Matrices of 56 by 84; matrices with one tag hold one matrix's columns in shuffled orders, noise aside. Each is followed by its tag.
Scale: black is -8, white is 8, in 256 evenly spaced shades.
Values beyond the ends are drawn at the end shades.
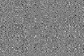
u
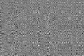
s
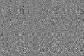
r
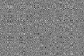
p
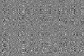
r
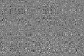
r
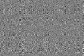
r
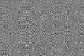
s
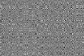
p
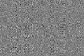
u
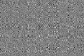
u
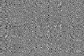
u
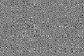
u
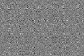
p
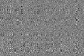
r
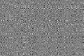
p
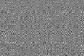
s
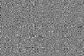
u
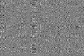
u
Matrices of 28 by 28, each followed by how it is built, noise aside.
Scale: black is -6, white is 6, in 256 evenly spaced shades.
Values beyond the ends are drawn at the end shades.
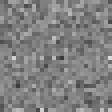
uneven rows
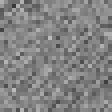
Hankel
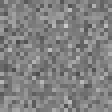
repeating columns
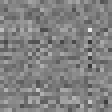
low rank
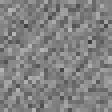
Hankel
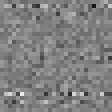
uneven rows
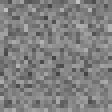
repeating columns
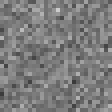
Hankel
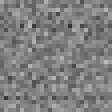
repeating columns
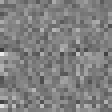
low rank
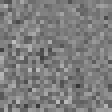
lower triangular
